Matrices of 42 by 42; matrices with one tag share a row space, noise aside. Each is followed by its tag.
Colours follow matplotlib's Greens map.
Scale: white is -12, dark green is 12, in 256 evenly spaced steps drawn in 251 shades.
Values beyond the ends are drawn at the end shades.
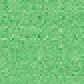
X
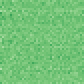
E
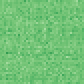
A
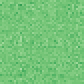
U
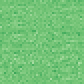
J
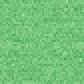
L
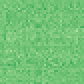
A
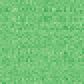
L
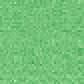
J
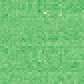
X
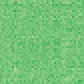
J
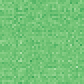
U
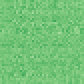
U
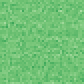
X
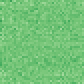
E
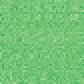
E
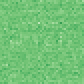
X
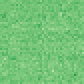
X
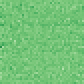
E
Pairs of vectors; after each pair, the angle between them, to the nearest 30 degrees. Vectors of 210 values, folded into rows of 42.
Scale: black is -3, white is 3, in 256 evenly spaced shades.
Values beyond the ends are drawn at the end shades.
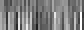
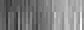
60 degrees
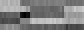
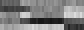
120 degrees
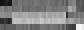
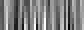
90 degrees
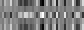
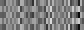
90 degrees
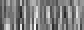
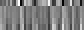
120 degrees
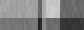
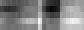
150 degrees
